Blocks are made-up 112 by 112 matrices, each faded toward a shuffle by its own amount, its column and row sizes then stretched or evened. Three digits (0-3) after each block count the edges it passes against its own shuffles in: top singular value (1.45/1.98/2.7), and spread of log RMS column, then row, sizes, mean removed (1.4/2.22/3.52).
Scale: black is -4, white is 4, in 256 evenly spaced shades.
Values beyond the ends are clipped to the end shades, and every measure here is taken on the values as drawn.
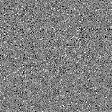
1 1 1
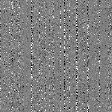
1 3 0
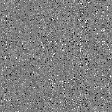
1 2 1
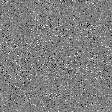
1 0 1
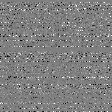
0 0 3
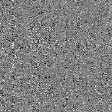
1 2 1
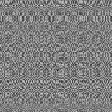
3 0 3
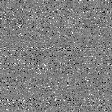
2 0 2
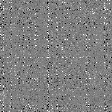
0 2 2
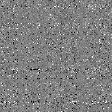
0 2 2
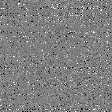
1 1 2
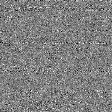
0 0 2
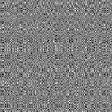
3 2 2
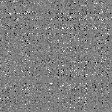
0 2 2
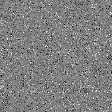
1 1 0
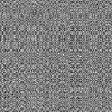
3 2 2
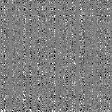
1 3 2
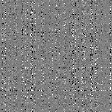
0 3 2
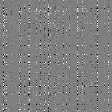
3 3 2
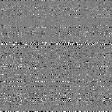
2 2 3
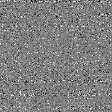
0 1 2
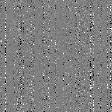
1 3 1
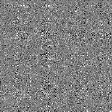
1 2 2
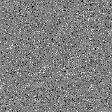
1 0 1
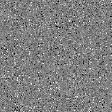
1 2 1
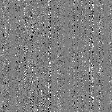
0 3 0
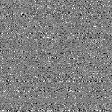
2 0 2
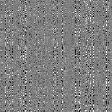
3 3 1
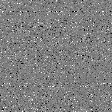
0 0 2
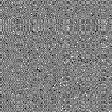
3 0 0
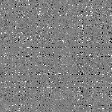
1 2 2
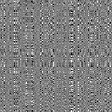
3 3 1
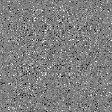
2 1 1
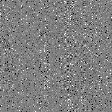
2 2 0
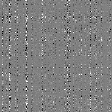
1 3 2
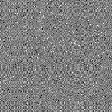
3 1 0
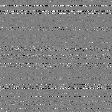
2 0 3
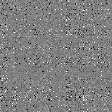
1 2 2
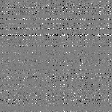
2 2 3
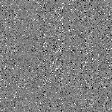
0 2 1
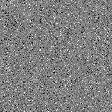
1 1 0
